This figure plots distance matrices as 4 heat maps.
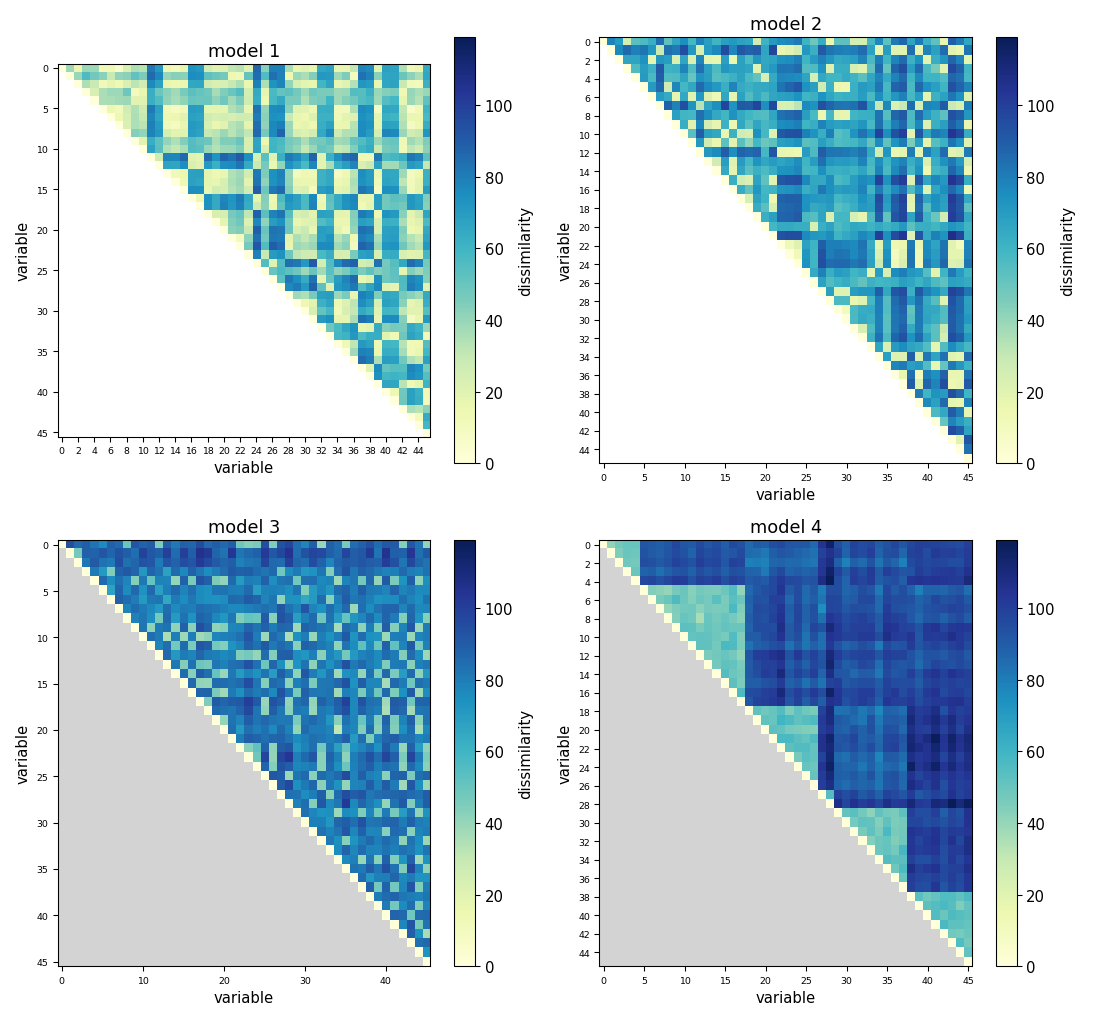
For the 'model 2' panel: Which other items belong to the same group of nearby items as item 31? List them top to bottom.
0, 3, 19, 28, 32, 42
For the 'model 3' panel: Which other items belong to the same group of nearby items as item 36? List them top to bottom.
7
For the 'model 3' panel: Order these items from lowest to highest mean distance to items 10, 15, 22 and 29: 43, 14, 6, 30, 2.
43, 14, 6, 30, 2
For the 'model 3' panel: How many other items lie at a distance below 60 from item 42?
10
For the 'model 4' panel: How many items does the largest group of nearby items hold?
13
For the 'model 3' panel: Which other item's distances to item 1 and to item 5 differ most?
30
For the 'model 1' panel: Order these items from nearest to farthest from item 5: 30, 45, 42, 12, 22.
30, 42, 22, 45, 12
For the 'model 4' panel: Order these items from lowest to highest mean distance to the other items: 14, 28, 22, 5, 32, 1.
5, 14, 32, 1, 22, 28
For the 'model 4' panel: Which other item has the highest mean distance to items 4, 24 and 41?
28
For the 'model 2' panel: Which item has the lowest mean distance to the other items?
11
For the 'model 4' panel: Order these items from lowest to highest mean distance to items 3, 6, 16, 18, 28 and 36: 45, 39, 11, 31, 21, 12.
11, 12, 31, 21, 39, 45
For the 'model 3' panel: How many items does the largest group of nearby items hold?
13
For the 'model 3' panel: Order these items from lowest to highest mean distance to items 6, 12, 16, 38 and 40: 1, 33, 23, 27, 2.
33, 27, 23, 2, 1
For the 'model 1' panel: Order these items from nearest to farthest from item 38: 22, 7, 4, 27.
4, 27, 7, 22
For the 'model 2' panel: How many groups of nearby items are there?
7
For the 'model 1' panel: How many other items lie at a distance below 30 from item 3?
6
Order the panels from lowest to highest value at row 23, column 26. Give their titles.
model 3, model 4, model 2, model 1
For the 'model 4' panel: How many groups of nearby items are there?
6
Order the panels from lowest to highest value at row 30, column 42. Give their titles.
model 1, model 2, model 3, model 4
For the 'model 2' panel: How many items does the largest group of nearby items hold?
12
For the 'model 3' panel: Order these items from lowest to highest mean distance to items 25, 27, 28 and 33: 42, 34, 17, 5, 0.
17, 5, 34, 42, 0
